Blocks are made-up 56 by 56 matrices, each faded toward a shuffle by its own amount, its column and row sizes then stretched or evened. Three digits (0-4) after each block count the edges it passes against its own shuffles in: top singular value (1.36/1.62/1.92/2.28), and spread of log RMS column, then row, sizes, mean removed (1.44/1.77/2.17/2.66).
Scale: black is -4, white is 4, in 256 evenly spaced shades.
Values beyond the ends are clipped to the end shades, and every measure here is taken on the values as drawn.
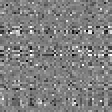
4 1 4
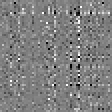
4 4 2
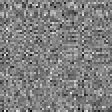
4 1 3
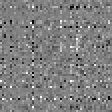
3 3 3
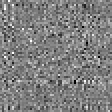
3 2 2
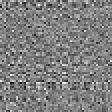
4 1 3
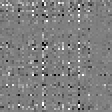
2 4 4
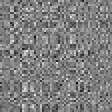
4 3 0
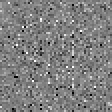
1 2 0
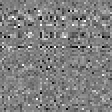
4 1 3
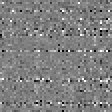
3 2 4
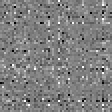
2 3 3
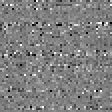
1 0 4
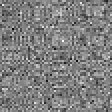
4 0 1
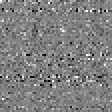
0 0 4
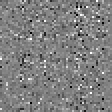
0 3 2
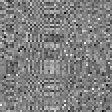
4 1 0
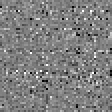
0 2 4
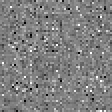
1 2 1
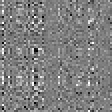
4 4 1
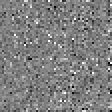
1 3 1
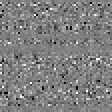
1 1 4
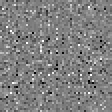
0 2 2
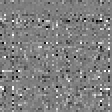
1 3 4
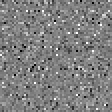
2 0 2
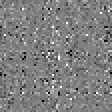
2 3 2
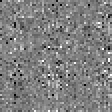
2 3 2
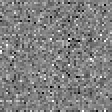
1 1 2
